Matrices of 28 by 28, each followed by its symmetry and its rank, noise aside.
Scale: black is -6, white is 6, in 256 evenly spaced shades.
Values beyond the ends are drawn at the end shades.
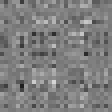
no symmetry, rank three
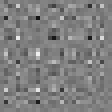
antisymmetric, rank two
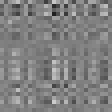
no symmetry, rank one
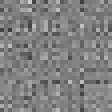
no symmetry, rank three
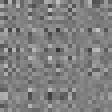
antisymmetric, rank two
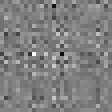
no symmetry, rank three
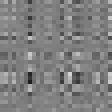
no symmetry, rank one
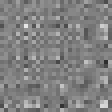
symmetric, rank three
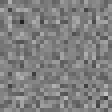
symmetric, rank three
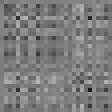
symmetric, rank two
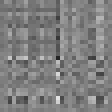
no symmetry, rank two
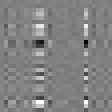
no symmetry, rank one
